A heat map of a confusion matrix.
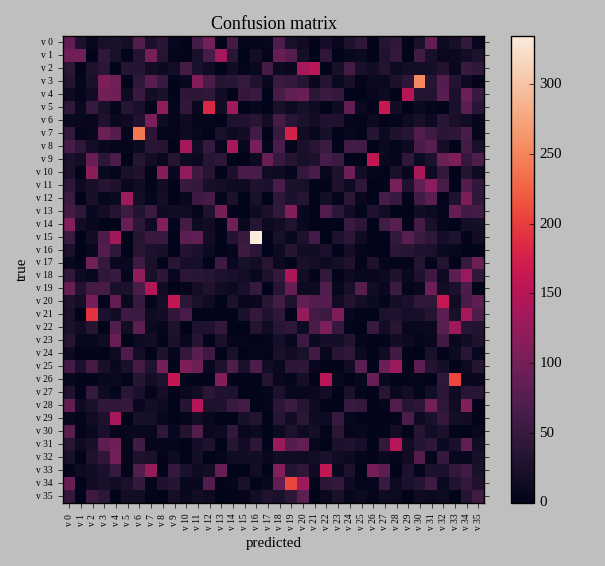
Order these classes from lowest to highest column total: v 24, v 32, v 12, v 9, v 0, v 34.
v 9, v 24, v 12, v 32, v 0, v 34
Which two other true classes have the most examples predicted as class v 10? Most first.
v 8, v 25
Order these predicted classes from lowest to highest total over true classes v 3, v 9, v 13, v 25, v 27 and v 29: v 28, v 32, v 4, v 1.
v 1, v 28, v 32, v 4
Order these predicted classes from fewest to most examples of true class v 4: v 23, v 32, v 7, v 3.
v 7, v 23, v 32, v 3
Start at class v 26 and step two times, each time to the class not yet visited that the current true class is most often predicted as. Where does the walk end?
v 22
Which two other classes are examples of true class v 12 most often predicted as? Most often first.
v 5, v 34
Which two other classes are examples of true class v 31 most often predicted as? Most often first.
v 28, v 18
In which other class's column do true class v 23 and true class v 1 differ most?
v 13
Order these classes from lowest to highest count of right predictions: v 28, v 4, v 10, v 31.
v 31, v 28, v 4, v 10
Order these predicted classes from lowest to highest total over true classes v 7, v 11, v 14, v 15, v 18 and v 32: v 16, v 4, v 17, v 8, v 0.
v 17, v 8, v 0, v 4, v 16
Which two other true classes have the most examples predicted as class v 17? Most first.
v 9, v 2
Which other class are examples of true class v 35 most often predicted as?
v 20
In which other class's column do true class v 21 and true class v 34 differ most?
v 19
